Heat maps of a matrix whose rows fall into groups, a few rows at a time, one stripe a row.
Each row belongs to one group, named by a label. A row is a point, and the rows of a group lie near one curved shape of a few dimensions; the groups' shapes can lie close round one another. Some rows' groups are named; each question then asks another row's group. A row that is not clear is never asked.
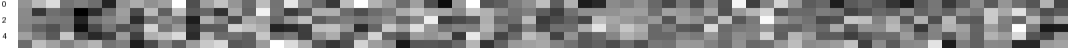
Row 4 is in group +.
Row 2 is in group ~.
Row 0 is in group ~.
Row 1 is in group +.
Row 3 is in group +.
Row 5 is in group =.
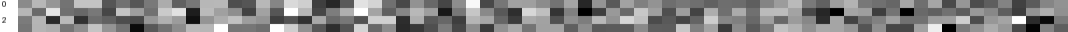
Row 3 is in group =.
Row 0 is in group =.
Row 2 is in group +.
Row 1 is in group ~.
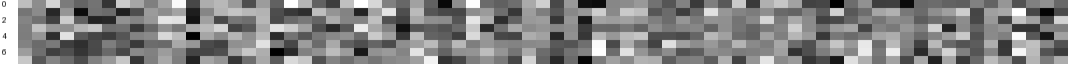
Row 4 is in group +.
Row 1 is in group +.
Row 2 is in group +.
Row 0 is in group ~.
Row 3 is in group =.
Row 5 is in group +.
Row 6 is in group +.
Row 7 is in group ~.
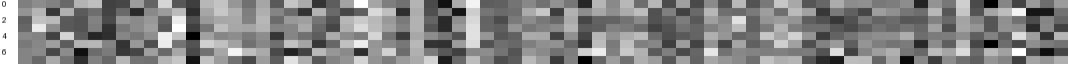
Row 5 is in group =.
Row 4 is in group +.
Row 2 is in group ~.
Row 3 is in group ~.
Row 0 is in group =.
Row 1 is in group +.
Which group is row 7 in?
~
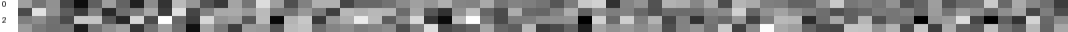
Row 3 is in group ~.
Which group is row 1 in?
~
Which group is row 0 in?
+
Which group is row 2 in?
=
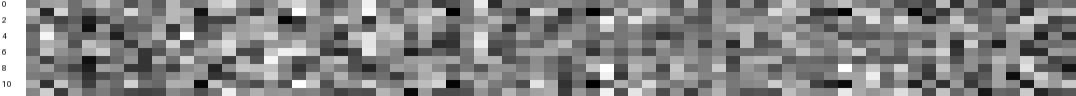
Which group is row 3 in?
~
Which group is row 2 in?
+
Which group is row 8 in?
+
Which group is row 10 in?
~
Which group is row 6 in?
=
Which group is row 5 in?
=
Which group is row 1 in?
~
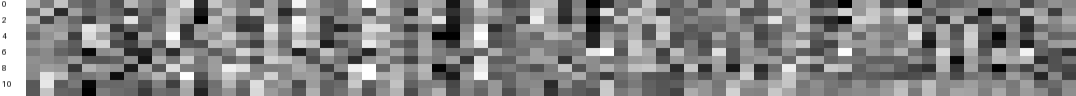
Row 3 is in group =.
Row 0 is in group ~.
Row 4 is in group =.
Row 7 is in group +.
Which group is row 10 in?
~
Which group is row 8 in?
=
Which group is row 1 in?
+
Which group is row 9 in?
~
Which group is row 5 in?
=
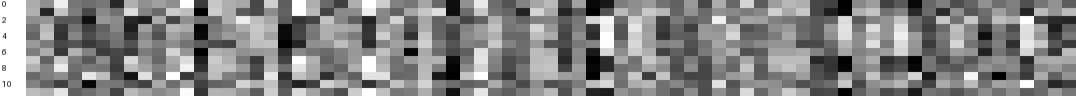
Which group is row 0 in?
~
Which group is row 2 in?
+
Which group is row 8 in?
~
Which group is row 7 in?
~
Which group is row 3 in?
+
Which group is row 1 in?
~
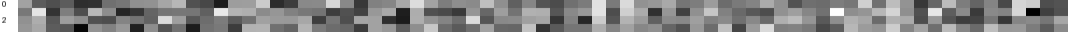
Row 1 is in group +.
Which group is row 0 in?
+
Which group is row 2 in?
+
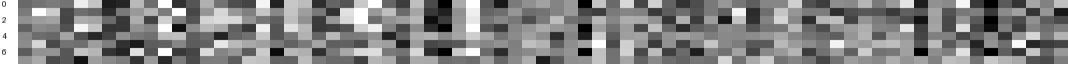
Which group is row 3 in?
=
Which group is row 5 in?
+
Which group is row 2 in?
=
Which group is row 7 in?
~
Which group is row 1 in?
~
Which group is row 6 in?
=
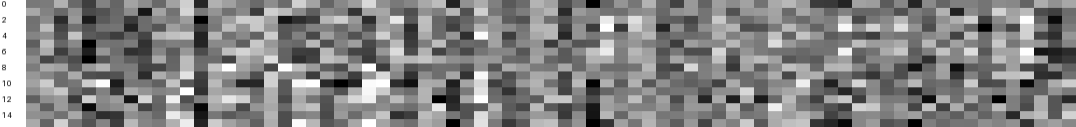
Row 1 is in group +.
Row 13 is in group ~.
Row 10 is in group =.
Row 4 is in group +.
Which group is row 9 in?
+
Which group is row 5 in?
~
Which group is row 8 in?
=
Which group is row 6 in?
+
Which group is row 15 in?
~
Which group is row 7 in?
+
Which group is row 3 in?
+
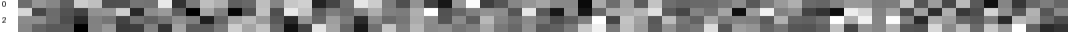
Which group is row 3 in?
+
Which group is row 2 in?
+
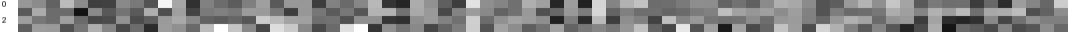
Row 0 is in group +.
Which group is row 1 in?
~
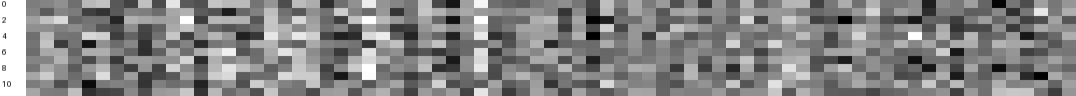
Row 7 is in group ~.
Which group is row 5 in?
~
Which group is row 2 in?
~
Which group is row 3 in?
+
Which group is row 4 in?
=
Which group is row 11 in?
+
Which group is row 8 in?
=
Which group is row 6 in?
=
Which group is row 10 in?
~
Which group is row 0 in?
=
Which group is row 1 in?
+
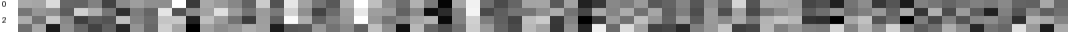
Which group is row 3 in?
+
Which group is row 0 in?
~
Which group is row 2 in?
~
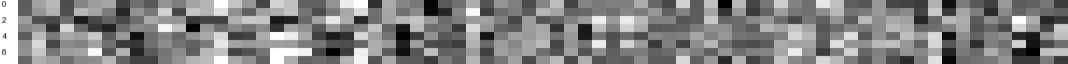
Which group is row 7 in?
=
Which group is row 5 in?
+
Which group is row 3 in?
+
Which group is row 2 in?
+
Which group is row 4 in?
=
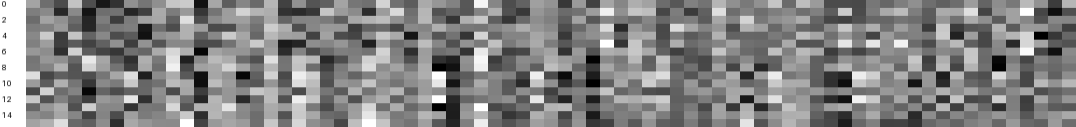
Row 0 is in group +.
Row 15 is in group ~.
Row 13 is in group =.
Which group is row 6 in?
+
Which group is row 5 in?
+
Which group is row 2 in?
~
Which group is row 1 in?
+
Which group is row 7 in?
=
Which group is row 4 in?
+
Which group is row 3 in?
+
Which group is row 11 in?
~
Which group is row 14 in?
~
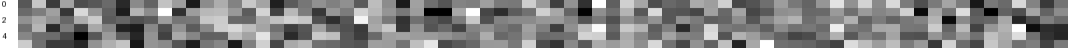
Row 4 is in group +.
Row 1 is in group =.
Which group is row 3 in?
+
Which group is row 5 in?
~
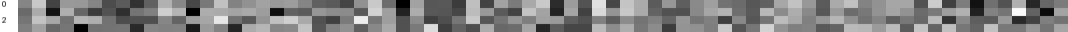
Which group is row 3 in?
~
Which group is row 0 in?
+
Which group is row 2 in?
=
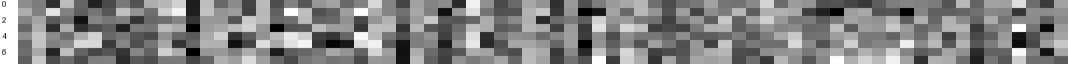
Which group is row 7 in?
+
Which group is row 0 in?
+
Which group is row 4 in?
=
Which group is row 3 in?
+
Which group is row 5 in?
=
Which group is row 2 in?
~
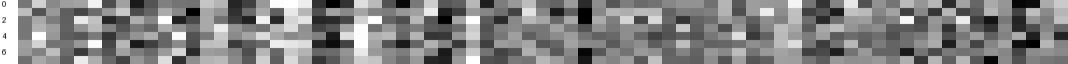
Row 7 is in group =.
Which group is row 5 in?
=
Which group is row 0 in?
=
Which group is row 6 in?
~
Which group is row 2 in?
=
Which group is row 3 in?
=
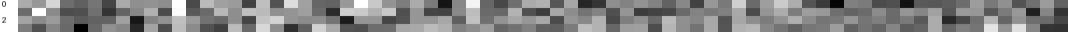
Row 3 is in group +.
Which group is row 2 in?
+
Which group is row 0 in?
~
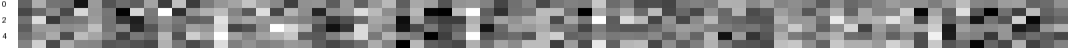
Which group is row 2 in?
+
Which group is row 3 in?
=
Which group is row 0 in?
~
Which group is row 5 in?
+
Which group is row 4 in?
=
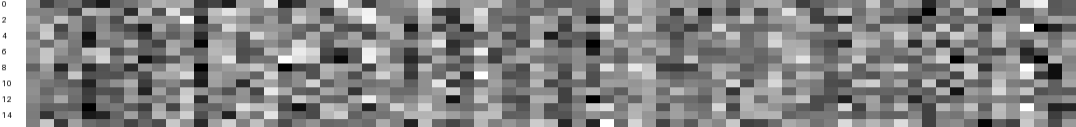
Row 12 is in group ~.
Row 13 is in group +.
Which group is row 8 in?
+
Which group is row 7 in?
=
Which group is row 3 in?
+
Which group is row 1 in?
=
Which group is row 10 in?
~
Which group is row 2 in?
~
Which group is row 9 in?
+
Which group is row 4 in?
~
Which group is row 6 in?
=
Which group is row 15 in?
+
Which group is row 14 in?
+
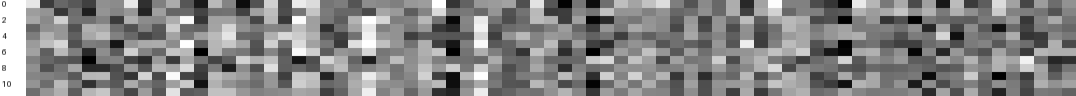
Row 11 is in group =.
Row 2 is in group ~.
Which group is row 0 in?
~
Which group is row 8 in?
+
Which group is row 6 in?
~
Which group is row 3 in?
=
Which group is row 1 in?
~
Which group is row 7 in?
+
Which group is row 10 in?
~
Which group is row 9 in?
=
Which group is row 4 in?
=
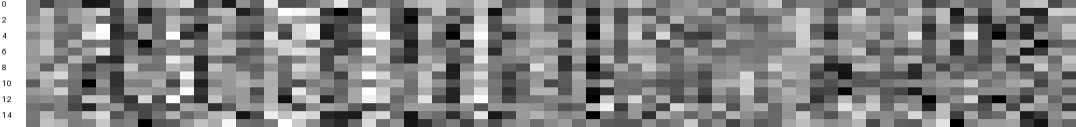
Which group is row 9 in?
~
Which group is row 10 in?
~
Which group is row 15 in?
=
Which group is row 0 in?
+
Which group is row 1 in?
=
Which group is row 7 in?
+
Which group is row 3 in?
=
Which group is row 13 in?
+
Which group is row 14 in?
=
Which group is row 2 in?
+
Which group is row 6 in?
=
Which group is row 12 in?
=
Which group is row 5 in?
+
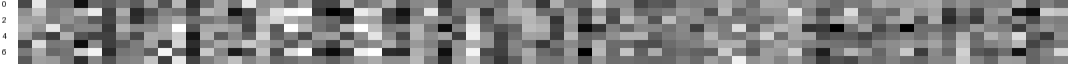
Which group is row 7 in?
~
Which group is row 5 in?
~
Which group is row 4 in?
+
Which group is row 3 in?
~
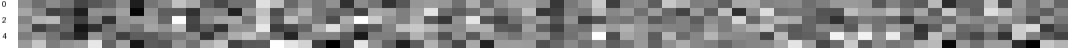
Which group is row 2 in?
~
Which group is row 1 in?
~
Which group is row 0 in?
+
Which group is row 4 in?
+
